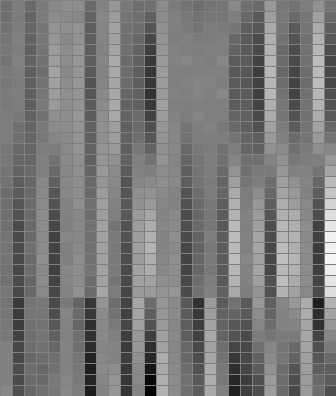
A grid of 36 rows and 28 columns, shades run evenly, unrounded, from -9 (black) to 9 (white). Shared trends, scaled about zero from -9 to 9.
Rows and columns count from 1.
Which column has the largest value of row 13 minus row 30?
27
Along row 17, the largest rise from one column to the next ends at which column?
28
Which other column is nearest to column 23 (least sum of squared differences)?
5
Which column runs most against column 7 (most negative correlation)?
26
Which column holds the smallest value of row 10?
13
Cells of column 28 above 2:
14
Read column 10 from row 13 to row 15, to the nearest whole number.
2 2 1
